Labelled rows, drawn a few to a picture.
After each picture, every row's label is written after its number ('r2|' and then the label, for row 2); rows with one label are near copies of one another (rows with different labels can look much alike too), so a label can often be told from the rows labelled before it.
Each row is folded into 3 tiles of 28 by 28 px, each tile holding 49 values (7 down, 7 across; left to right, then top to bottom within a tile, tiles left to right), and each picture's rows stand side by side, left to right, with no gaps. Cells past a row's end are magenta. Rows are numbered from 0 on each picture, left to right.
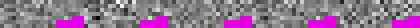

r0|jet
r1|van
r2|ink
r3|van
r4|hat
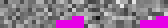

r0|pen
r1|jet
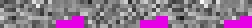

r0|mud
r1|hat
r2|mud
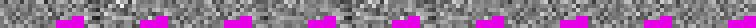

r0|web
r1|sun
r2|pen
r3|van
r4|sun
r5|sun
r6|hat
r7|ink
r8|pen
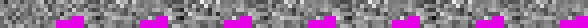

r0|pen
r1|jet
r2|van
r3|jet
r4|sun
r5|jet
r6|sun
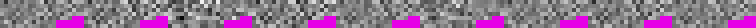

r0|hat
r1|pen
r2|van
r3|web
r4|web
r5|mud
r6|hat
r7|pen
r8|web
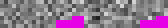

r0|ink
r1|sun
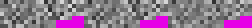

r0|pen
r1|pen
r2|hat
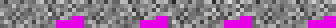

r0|pen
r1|web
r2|hat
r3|hat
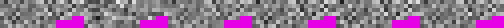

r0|ink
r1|jet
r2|pen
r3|pen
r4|pen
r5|pen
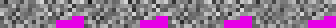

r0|ink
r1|pen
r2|ink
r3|ink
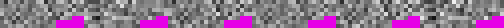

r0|web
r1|sun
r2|pen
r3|web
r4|pen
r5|sun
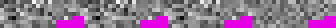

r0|van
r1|van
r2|jet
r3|web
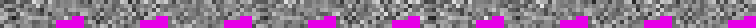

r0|jet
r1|web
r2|web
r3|jet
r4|ink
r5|sun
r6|mud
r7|hat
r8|ink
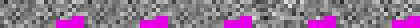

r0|hat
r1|hat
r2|hat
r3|mud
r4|pen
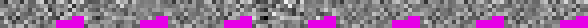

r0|web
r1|mud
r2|web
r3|sun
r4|hat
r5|hat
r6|ink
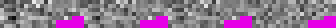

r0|sun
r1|van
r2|mud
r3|ink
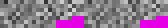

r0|hat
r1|pen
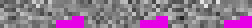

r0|mud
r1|web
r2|jet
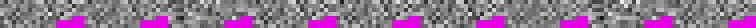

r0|ink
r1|pen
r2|van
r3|pen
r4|pen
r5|web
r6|hat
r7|jet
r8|ink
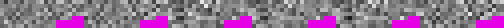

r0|hat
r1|ink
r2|sun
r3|van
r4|van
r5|ink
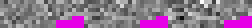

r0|pen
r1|mud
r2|mud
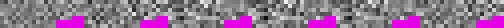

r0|hat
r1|pen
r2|mud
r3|mud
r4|sun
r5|pen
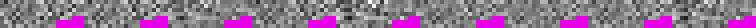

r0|ink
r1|pen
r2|van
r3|pen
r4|mud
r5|pen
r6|web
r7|ink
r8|sun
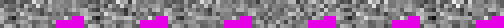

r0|sun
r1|sun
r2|van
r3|hat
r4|jet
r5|van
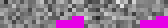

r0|pen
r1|mud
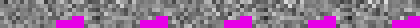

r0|web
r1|sun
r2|pen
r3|mud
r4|van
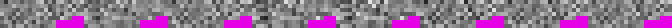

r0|pen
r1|van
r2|ink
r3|sun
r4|jet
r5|hat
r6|web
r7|pen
